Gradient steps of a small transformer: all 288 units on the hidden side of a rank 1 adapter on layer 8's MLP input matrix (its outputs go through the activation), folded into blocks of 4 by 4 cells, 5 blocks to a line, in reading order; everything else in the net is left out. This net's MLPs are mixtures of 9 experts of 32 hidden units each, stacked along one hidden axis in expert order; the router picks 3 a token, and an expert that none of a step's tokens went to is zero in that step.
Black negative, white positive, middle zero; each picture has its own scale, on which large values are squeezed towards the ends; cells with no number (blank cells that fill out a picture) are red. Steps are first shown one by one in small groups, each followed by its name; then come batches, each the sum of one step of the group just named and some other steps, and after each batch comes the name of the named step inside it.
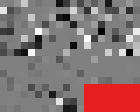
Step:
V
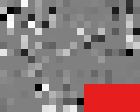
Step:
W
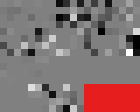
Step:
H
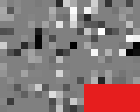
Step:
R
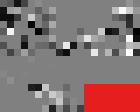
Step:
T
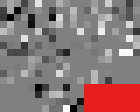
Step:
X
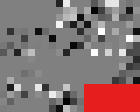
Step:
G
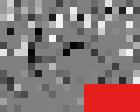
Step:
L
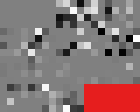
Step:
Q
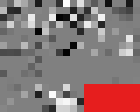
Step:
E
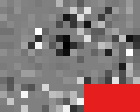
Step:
Q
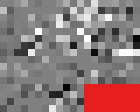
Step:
V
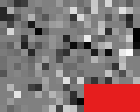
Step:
T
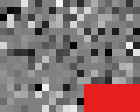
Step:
W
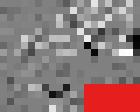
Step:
H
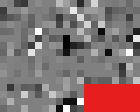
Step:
Q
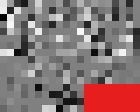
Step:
W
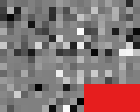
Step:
X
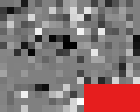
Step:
R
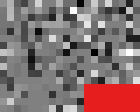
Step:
L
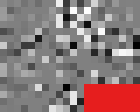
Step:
R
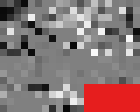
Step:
T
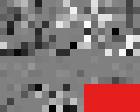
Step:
V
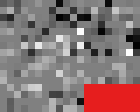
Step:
H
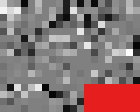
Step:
H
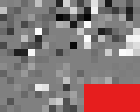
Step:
V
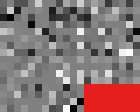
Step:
X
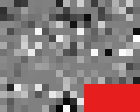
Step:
G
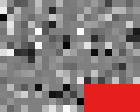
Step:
W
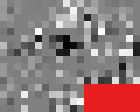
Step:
R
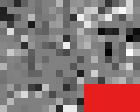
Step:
T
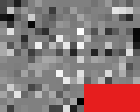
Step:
T
